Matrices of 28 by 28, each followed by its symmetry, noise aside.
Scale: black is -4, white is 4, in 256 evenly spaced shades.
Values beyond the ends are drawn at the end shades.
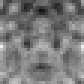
mirrored left to right.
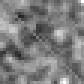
no symmetry.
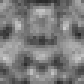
mirrored left to right.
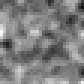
no symmetry.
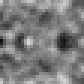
mirrored top to bottom.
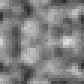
mirrored top to bottom.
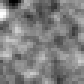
antisymmetric.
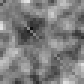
symmetric.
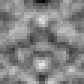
mirrored left to right.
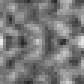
mirrored top to bottom.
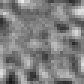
antisymmetric.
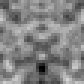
mirrored left to right.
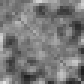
symmetric.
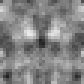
mirrored left to right.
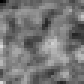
no symmetry.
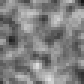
no symmetry.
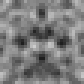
mirrored left to right.
